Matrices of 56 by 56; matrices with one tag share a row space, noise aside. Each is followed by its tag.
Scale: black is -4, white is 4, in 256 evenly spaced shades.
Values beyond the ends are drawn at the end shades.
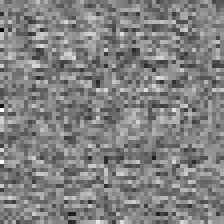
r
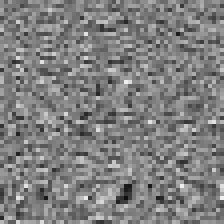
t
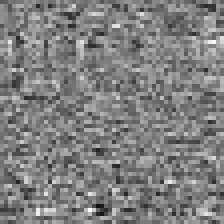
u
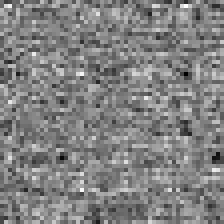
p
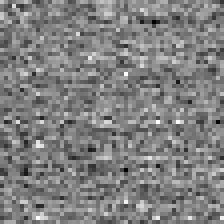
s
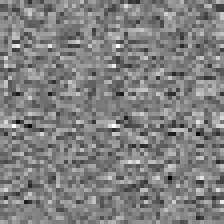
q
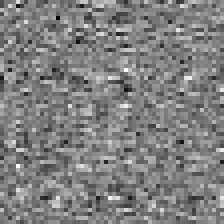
t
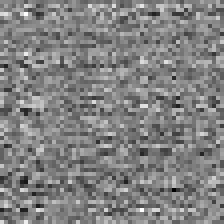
s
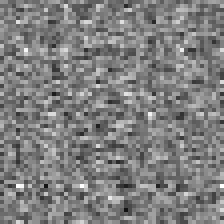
t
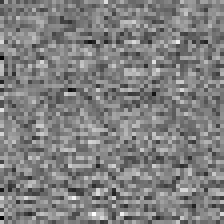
r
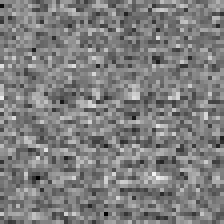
r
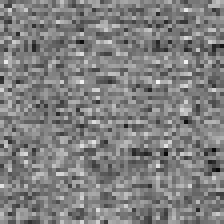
p
